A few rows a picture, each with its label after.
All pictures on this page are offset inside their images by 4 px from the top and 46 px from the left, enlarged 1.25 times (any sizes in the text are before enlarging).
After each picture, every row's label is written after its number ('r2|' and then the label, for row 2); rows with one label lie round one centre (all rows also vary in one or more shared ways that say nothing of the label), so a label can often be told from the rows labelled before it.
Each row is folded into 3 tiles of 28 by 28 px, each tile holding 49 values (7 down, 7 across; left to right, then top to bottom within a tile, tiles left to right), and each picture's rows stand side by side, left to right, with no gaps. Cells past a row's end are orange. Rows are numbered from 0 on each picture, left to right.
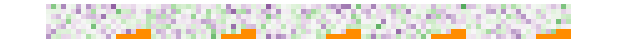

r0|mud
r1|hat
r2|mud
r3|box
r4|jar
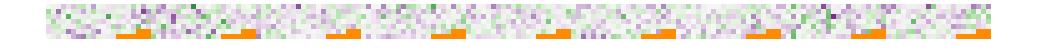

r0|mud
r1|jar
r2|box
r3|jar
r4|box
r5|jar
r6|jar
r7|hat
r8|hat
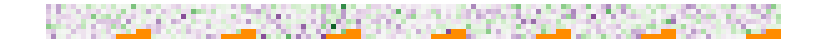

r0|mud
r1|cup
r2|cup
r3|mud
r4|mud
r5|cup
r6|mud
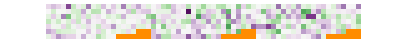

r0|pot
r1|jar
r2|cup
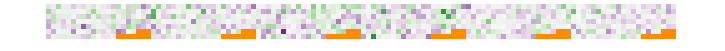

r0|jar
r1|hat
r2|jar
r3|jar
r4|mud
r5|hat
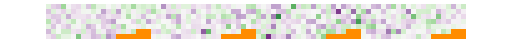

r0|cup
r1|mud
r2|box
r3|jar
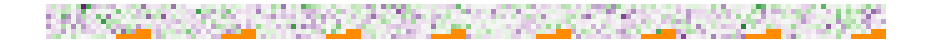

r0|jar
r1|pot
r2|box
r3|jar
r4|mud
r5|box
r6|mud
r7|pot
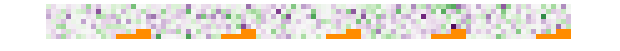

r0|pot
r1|box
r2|hat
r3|box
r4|cup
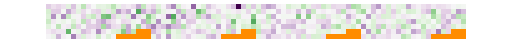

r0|hat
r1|cup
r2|jar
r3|mud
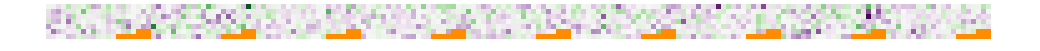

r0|hat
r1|hat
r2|box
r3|box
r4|pot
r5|cup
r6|cup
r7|cup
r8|jar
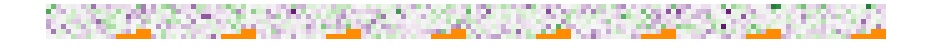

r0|mud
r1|box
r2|mud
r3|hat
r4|hat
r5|mud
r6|mud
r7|hat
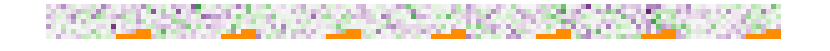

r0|pot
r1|box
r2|jar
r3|jar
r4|jar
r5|hat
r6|mud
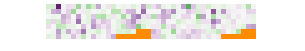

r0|cup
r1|hat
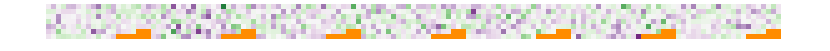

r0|hat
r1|jar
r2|jar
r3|jar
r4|jar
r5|jar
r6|hat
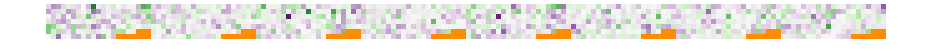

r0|box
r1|hat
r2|cup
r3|jar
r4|box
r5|hat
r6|pot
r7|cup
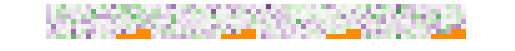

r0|jar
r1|pot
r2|cup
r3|hat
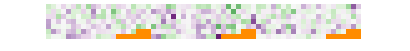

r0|jar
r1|jar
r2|hat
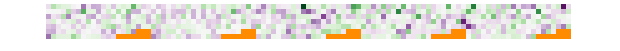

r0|mud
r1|mud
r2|box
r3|hat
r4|box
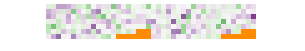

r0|pot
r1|jar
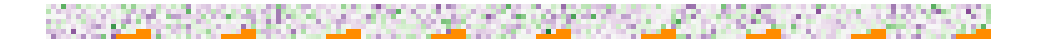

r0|jar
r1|cup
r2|hat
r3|mud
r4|pot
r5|box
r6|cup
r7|jar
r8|jar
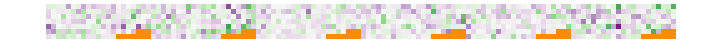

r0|pot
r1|mud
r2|mud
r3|mud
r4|mud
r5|box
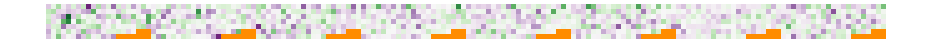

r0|mud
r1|cup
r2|pot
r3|box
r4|hat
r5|hat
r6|pot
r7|pot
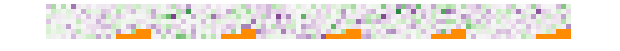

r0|box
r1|hat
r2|cup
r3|mud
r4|hat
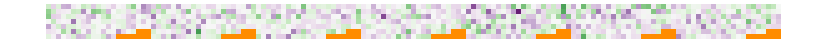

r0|pot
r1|box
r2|box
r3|pot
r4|hat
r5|box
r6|jar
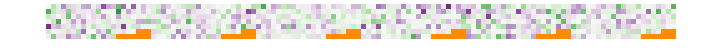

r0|box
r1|mud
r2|cup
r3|pot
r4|hat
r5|box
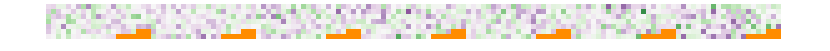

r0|hat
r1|cup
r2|pot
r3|hat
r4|hat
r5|mud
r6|jar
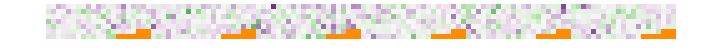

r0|hat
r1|cup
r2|hat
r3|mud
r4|pot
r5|cup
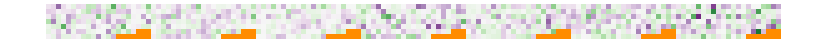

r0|cup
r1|box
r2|box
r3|hat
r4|hat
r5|pot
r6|hat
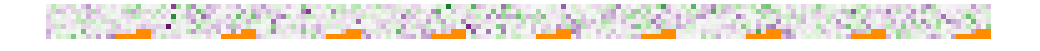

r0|mud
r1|pot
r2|pot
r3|pot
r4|cup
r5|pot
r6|box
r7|pot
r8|cup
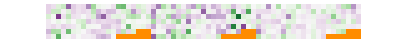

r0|box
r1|pot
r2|cup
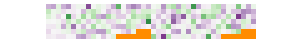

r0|jar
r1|cup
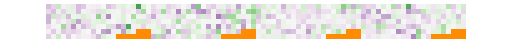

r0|jar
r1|box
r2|box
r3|jar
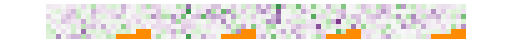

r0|box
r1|box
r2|hat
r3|hat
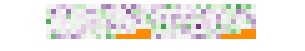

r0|hat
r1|box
